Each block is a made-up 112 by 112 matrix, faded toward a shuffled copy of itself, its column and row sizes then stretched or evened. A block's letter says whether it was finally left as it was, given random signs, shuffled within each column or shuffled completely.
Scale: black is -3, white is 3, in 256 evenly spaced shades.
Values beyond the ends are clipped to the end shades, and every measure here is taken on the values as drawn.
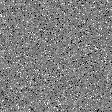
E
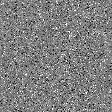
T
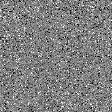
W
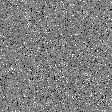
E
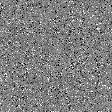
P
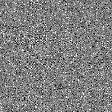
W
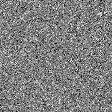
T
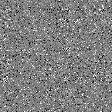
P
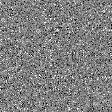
W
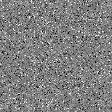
W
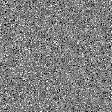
W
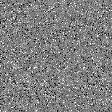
W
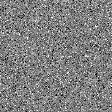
T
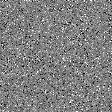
P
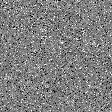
E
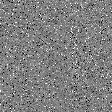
T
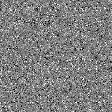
W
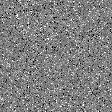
T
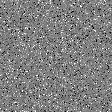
E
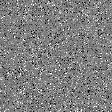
W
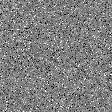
E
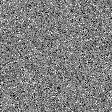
E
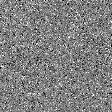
P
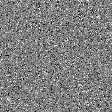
T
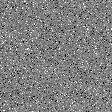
E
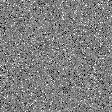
T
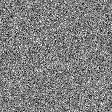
E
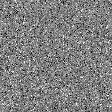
T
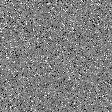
E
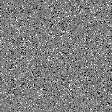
W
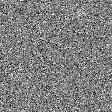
E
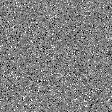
P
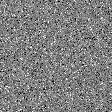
E
